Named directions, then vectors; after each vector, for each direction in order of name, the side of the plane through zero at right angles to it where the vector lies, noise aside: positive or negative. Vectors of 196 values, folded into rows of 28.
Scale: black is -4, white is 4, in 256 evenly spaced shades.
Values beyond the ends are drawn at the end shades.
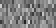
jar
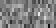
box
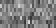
positive, positive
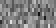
negative, positive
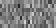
negative, negative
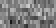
positive, negative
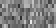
negative, negative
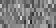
positive, positive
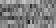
negative, negative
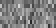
positive, positive
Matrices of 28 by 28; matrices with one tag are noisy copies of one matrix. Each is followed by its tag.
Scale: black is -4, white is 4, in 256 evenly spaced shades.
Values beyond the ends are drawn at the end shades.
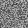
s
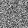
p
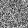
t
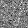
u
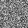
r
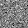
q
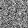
u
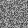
q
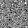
p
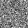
t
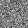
t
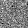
p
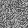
t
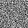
s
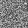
p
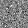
u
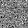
p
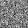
q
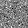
p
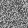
t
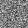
p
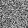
s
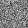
q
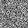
p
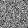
r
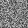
q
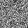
t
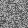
r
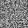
q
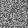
p
